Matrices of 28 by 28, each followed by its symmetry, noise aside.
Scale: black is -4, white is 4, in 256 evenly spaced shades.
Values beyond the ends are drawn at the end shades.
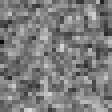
no symmetry.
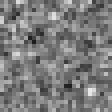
symmetric.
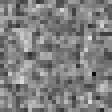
mirrored top to bottom.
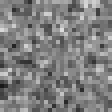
antisymmetric.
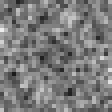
same after a half turn.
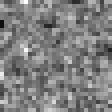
antisymmetric.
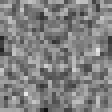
mirrored left to right.
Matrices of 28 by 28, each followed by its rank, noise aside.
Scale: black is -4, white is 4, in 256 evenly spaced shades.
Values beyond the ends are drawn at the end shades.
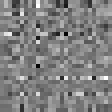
four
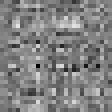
three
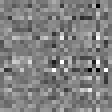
three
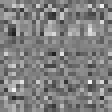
three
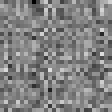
four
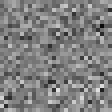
eight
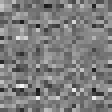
four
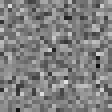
eight
